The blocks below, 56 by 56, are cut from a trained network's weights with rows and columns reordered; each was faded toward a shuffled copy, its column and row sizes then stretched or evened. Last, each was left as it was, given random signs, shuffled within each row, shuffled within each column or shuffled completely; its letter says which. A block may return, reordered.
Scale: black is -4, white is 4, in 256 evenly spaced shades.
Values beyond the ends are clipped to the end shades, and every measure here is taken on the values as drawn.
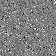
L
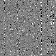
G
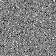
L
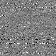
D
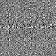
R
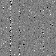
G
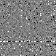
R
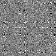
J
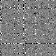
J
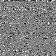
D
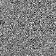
J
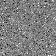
L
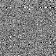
J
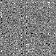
J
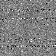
D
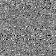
D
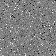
L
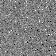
L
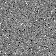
L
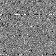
D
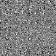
J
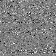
D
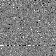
D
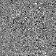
J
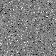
L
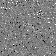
L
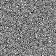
L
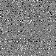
J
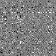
R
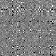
R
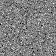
L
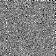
J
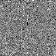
J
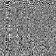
R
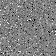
L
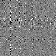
R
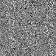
G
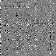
J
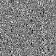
G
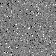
L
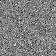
L
